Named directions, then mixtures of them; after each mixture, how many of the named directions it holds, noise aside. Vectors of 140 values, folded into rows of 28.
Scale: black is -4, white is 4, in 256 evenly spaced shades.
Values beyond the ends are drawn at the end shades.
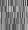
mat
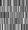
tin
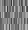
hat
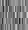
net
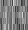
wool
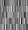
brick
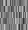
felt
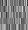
three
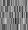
one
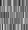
one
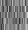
two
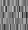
two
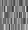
two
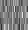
four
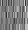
four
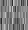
two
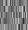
one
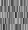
two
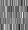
four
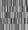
one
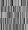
four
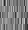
four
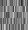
four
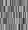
one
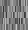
two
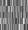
three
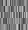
one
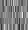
three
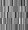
two
